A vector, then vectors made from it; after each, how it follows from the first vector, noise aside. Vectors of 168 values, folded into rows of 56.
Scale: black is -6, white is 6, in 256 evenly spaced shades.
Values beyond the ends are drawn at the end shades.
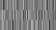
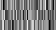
scaled up.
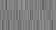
reversed, shrunk.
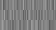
shrunk.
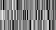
scaled up.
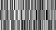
wrapped around, scaled up.
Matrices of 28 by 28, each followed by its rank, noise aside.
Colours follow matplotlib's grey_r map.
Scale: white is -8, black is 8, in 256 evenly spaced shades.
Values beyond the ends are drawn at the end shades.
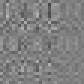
three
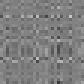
two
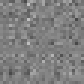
four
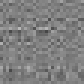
three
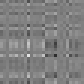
one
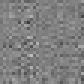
four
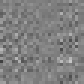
three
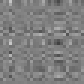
two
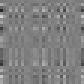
one
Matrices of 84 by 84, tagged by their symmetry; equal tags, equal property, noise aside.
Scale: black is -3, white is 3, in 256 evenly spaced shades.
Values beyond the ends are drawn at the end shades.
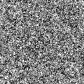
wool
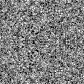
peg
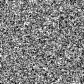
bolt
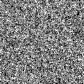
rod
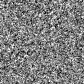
rod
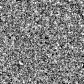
wool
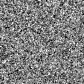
rod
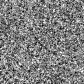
wool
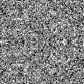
peg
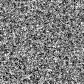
wool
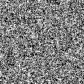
bolt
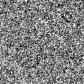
wool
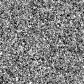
wool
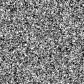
bolt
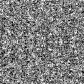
peg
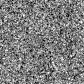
bolt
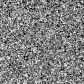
wool
